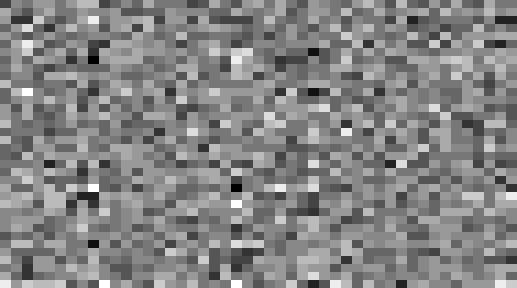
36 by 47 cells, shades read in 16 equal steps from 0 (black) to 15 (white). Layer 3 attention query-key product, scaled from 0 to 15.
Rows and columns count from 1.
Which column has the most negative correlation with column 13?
7
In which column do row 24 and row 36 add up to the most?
1
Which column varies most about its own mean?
22
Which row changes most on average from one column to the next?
36
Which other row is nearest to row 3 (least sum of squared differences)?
33
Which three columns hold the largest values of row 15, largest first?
25, 41, 10
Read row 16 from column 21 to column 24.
12 9 7 6
